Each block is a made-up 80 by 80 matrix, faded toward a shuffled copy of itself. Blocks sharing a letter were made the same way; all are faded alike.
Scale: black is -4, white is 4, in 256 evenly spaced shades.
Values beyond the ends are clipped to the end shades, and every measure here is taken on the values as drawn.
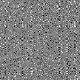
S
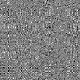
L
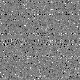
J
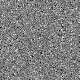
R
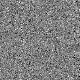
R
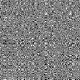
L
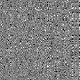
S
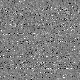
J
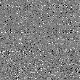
J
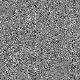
R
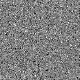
R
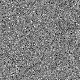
R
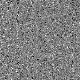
R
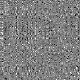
S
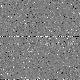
J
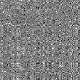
L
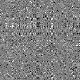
L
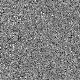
R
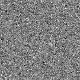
R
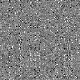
S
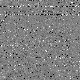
J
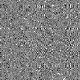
L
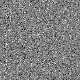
R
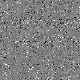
J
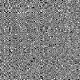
L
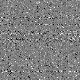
J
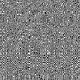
L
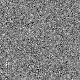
R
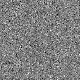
R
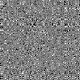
L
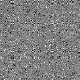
S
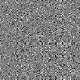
S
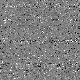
J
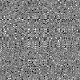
L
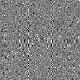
S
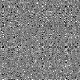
S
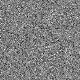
R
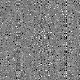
S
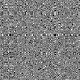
L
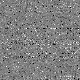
J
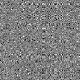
L
